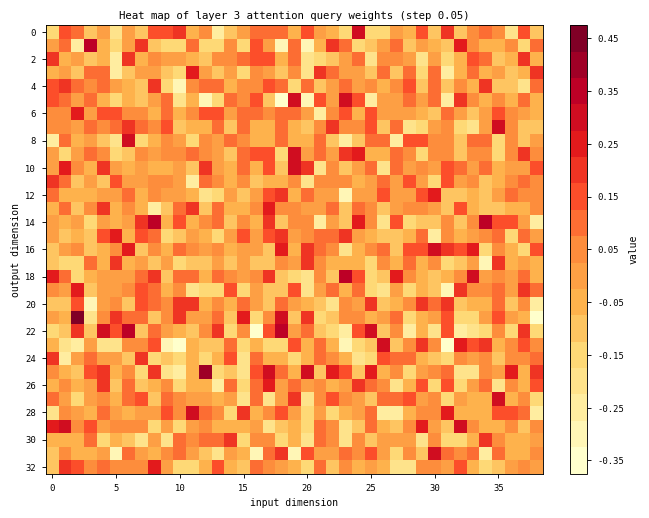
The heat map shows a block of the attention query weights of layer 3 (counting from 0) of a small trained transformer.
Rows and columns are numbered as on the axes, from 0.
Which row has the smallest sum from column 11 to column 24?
23
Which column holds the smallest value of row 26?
13
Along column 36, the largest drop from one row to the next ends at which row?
15
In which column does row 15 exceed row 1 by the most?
18
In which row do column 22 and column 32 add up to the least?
22
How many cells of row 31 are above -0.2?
34
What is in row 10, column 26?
-0.2
